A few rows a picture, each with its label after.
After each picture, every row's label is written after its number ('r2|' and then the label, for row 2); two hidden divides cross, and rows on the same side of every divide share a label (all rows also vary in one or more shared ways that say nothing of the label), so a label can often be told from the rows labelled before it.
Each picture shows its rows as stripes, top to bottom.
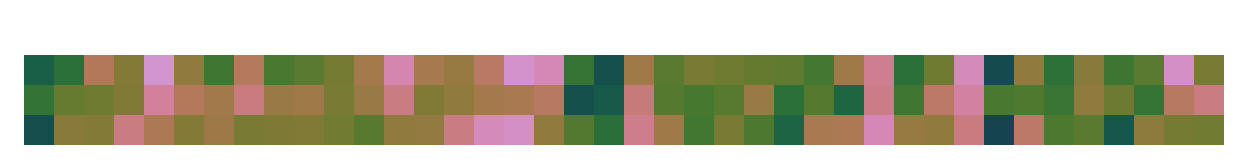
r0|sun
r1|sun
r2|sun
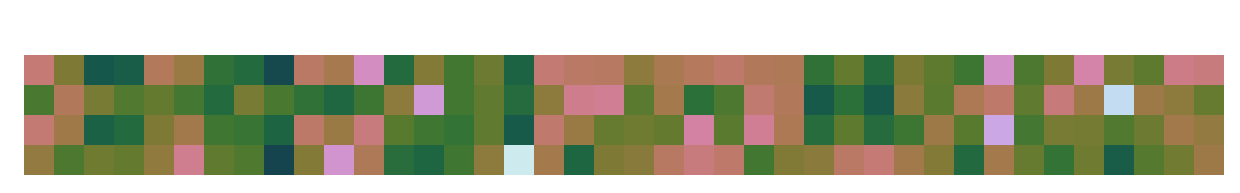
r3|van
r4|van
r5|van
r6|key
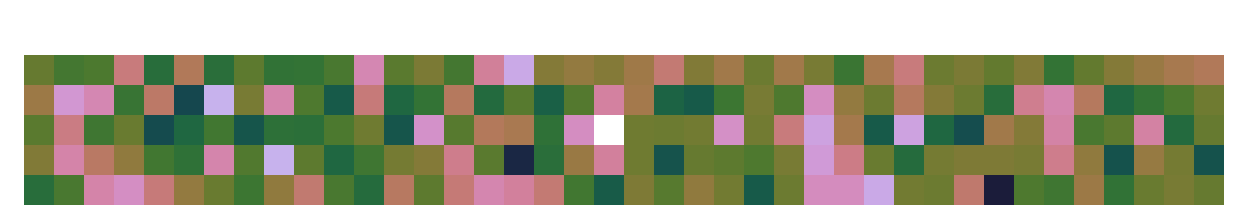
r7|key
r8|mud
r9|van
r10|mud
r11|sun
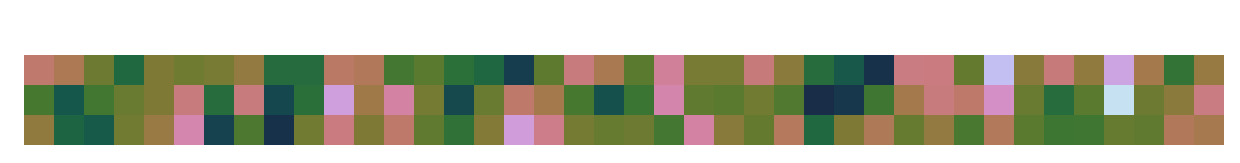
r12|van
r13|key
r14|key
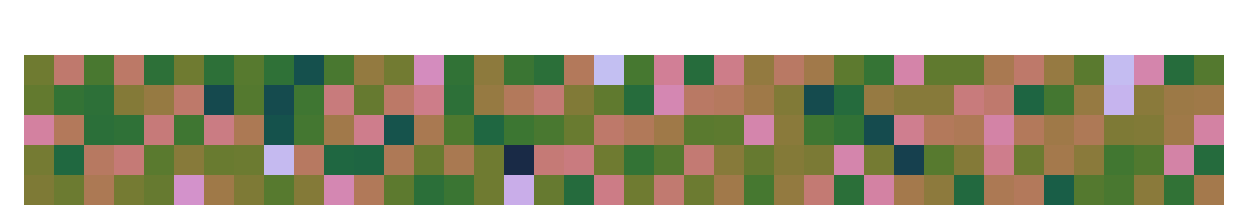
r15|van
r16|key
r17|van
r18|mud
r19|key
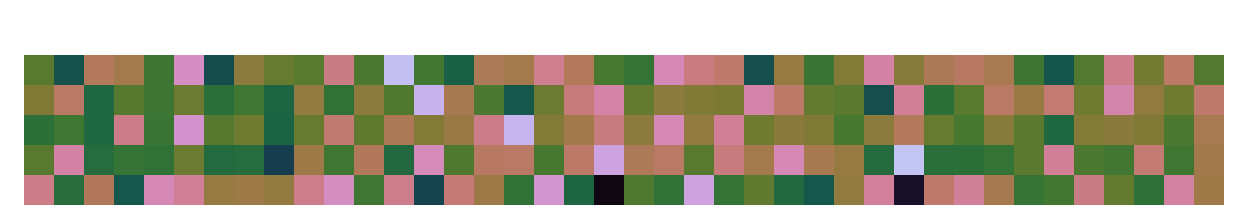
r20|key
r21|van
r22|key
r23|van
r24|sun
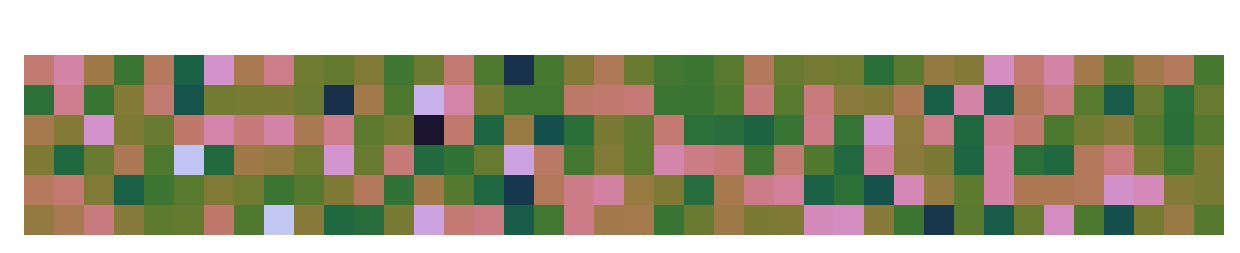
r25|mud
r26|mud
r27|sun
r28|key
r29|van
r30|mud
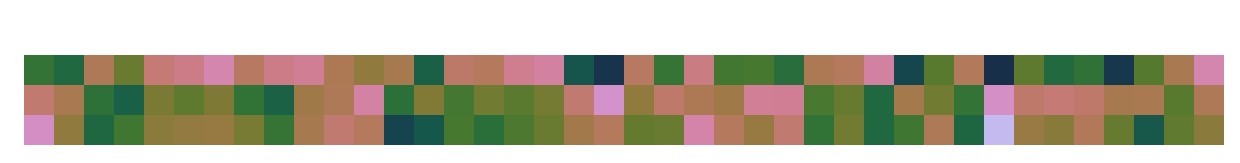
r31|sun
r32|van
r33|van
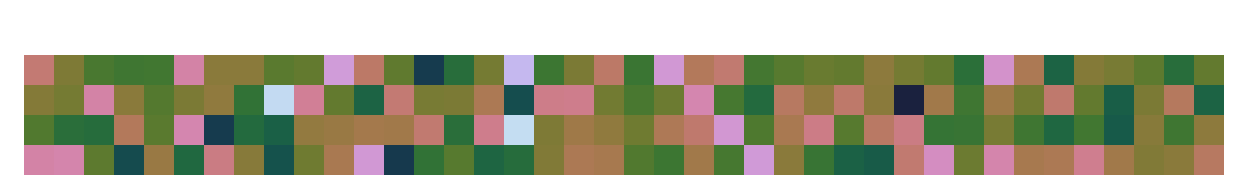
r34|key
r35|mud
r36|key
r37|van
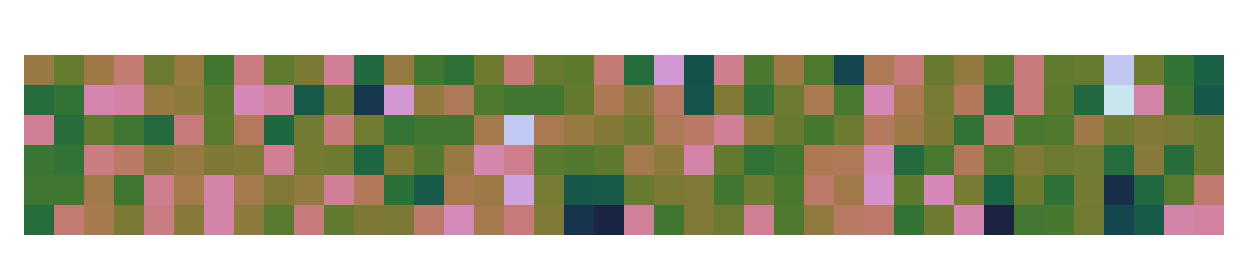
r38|key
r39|sun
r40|key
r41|sun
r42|sun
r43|sun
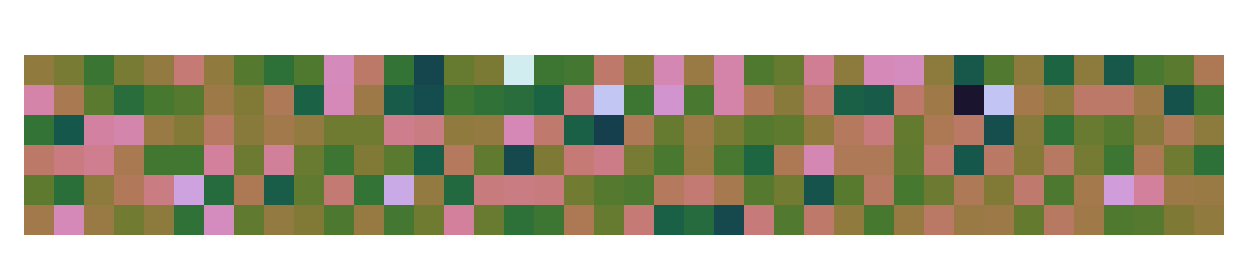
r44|key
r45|van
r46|sun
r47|mud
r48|key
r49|mud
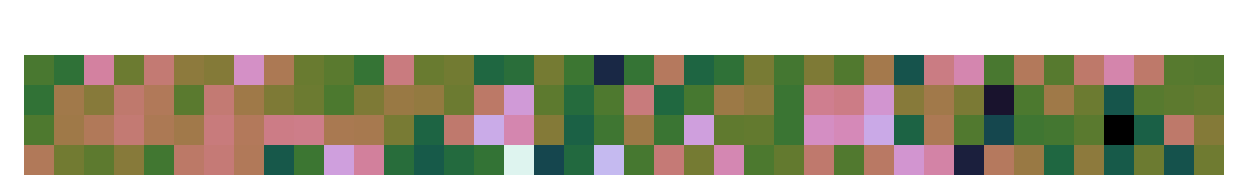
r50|sun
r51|sun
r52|sun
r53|key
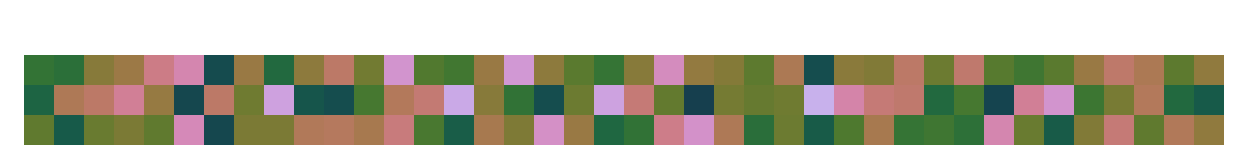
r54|key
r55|mud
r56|key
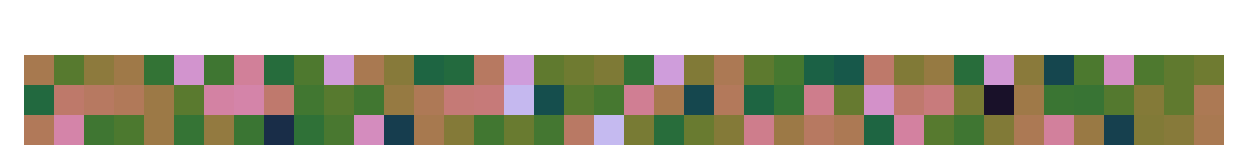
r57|key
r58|sun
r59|van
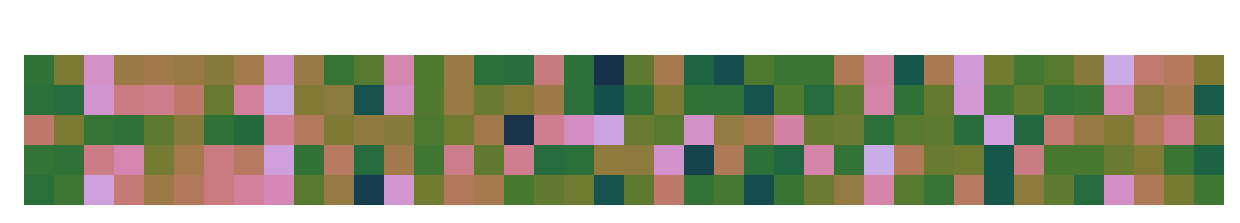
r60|sun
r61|sun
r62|van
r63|sun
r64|sun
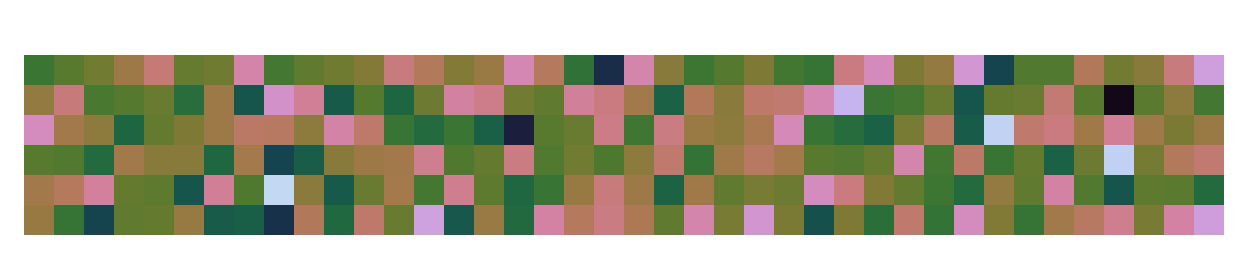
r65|sun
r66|mud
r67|van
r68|key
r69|mud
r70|van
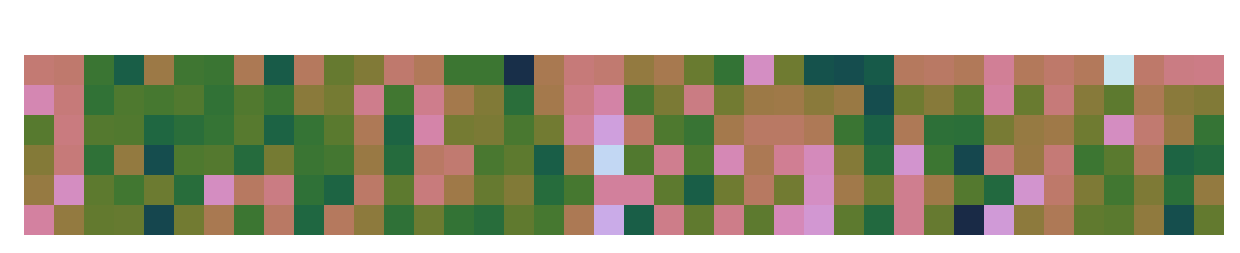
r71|van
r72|van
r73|van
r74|van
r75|mud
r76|van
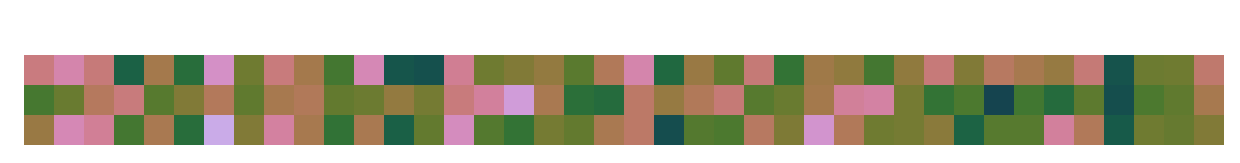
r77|mud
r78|sun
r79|mud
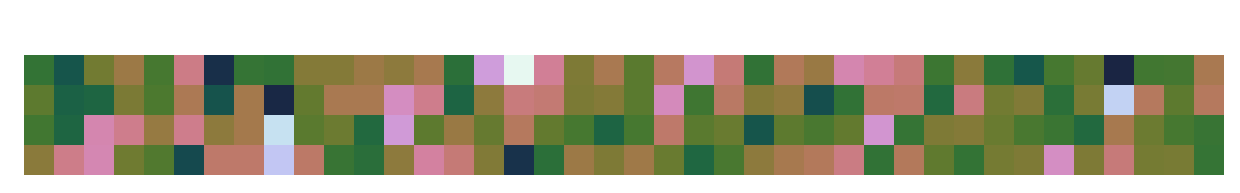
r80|key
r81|key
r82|sun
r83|mud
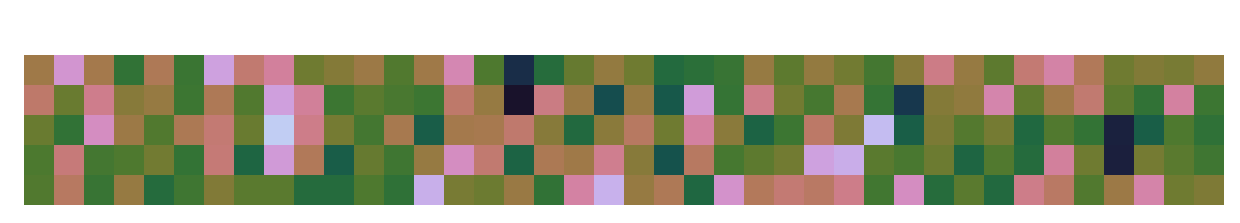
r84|mud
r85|mud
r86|sun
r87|mud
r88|van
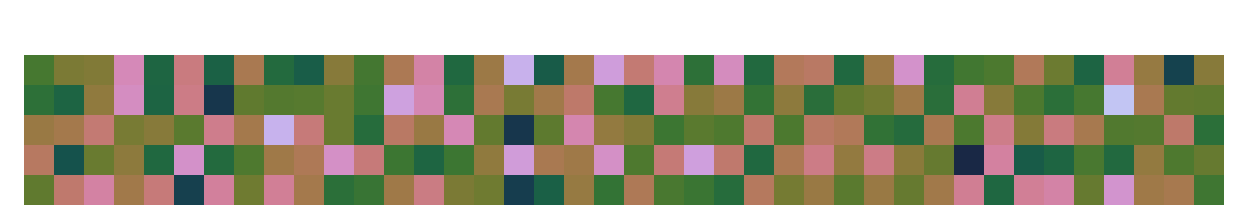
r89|key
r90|key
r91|mud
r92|key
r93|mud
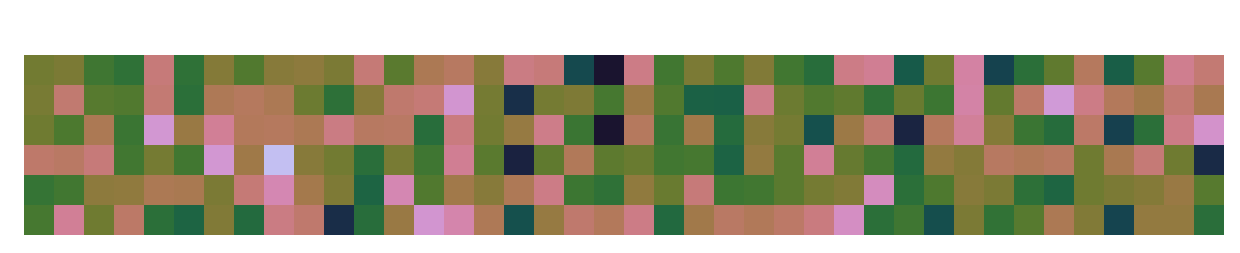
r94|sun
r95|mud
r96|sun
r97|mud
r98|sun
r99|mud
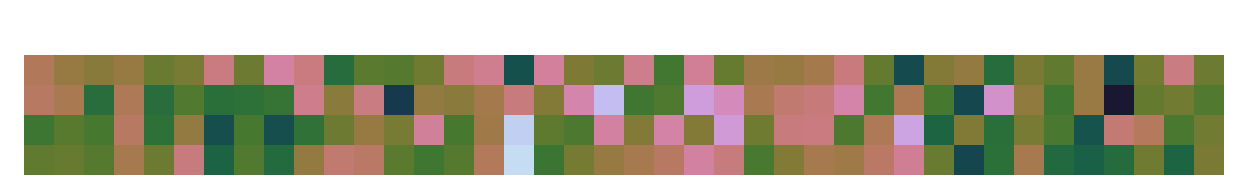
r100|mud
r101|van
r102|key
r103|key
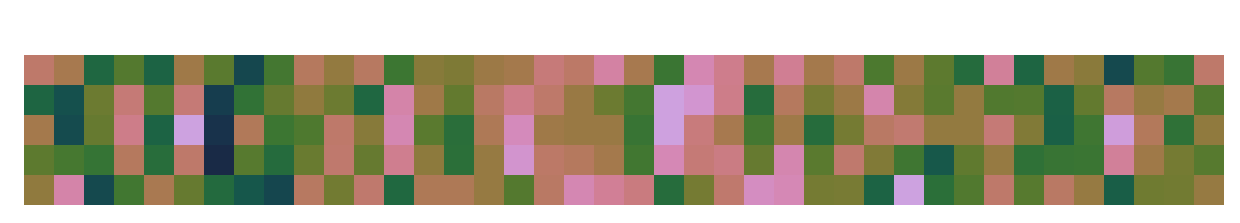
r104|van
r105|key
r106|key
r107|key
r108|van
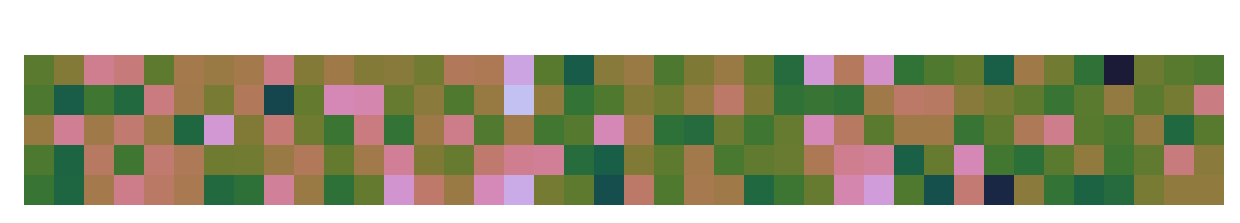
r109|sun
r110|key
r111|mud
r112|sun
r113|sun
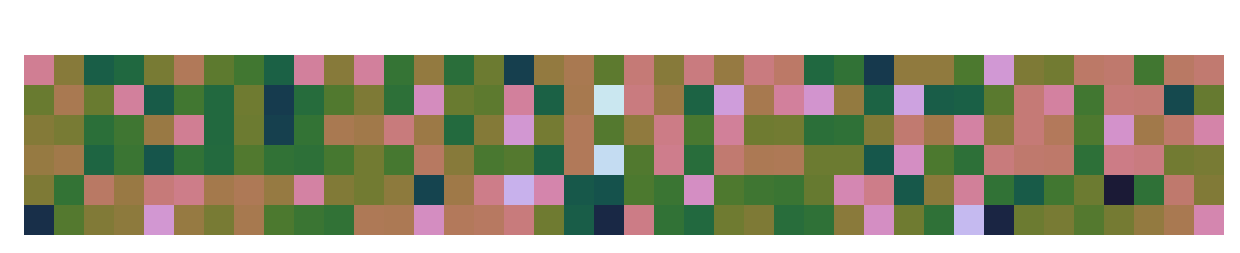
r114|van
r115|van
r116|key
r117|van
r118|sun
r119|sun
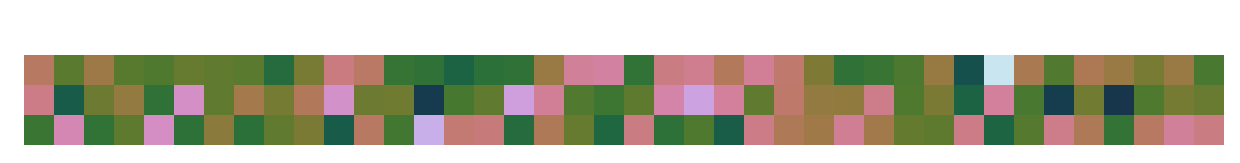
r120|van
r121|key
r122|mud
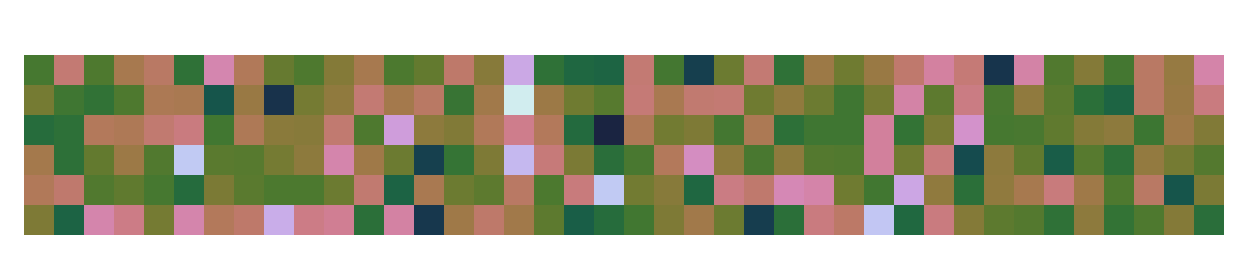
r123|sun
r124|key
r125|sun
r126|key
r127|van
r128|sun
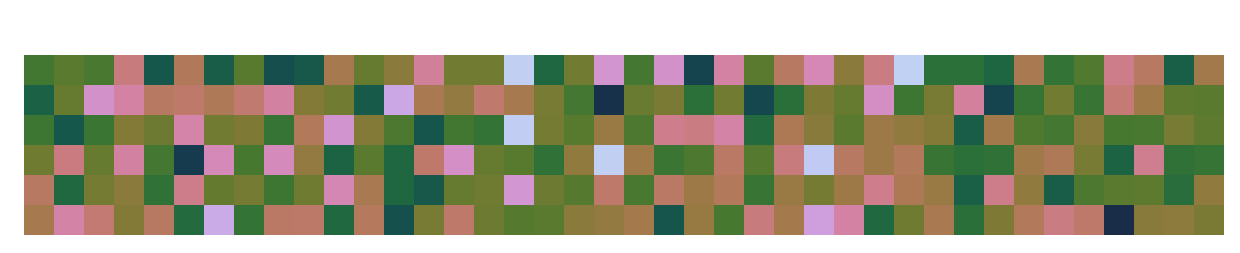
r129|key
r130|sun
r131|key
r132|mud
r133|key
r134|mud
